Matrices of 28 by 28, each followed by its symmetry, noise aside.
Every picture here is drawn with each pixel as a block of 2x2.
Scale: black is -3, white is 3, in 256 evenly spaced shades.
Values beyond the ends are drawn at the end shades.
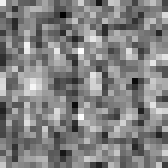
mirrored top to bottom.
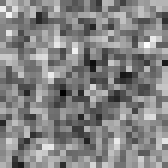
symmetric.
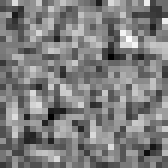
symmetric across the other diagonal.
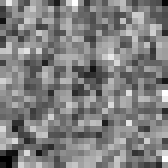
symmetric across the other diagonal.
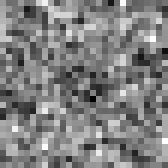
same after a half turn.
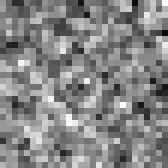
symmetric across the other diagonal.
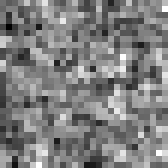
no symmetry.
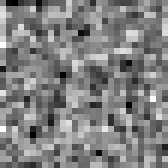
antisymmetric.
